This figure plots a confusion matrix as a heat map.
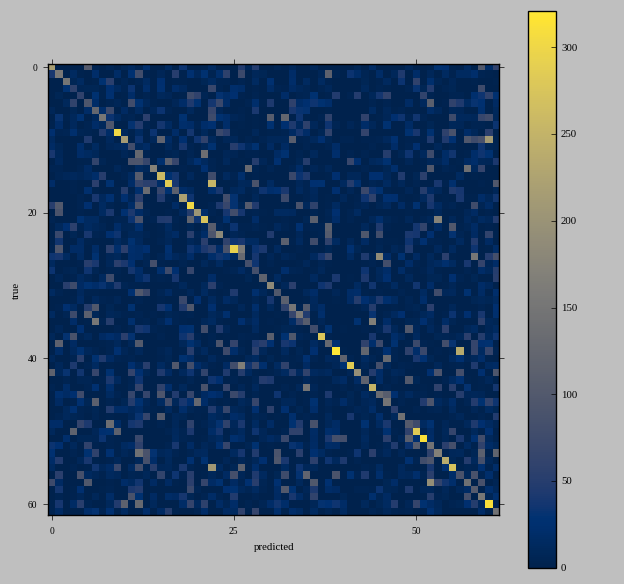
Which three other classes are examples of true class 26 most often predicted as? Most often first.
45, 58, 61
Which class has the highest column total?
12
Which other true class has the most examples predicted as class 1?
38
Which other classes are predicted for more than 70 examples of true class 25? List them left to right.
1, 24, 26
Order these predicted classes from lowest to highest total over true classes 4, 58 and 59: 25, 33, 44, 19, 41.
41, 44, 33, 25, 19
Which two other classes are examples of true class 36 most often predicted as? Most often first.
49, 21
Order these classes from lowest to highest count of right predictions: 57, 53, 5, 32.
5, 32, 57, 53
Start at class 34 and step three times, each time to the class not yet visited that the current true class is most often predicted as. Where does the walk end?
50
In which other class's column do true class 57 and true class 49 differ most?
52
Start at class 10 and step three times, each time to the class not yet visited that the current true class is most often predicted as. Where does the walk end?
21
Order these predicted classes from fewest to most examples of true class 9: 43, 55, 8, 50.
8, 50, 43, 55
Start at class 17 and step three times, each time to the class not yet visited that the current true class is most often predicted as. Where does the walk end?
22
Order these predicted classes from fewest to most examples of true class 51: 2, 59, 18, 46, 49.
18, 2, 46, 59, 49
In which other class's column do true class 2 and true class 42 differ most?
0
